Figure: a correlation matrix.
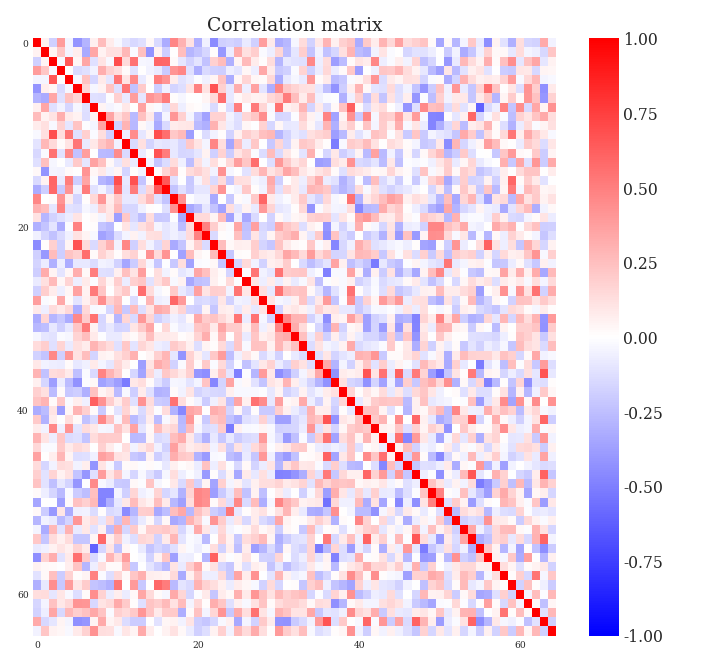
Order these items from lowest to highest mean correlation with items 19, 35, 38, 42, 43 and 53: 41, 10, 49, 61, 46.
46, 61, 10, 49, 41
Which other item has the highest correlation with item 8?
54
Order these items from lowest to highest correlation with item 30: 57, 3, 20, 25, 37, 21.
3, 57, 37, 21, 20, 25
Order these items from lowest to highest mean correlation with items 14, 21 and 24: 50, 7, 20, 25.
7, 25, 50, 20
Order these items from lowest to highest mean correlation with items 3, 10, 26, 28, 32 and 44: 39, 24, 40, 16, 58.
40, 24, 58, 16, 39
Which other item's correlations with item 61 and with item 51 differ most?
37
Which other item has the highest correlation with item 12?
15
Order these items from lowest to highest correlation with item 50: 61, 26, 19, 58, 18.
18, 26, 61, 19, 58
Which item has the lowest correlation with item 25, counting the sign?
36
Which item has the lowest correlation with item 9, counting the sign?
49
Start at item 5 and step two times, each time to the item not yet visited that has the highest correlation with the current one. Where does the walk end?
56
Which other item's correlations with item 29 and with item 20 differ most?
5
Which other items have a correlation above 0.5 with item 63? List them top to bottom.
36, 41, 47, 54
